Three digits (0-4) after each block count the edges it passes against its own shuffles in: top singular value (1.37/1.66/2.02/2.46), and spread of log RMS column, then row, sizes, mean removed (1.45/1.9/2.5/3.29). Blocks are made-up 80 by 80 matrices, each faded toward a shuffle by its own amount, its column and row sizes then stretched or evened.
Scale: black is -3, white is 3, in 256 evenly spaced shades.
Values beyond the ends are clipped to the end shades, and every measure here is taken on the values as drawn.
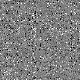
1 2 2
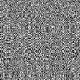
4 2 2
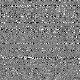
0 1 4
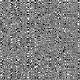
4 3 2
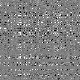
3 2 4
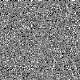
0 1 3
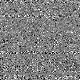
1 0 3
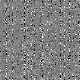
1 4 1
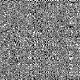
3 2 2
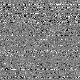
0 0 4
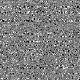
2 0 3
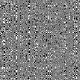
3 4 1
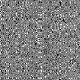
4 2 1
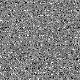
0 0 3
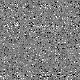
1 1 2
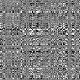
4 4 4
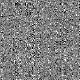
1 3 1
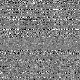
2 0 4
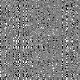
4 4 2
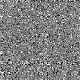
2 0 2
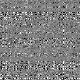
3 2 4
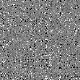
1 2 2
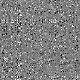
2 3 1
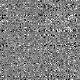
1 3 3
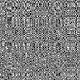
4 2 1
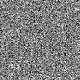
2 1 0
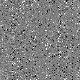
0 2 0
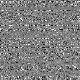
3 0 4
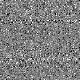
2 1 2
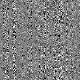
0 4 1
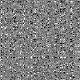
3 3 2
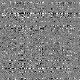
3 2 4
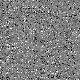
1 1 0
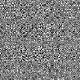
3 1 3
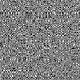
4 0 2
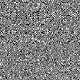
3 0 2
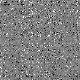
0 2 3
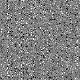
1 3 0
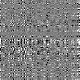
4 3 4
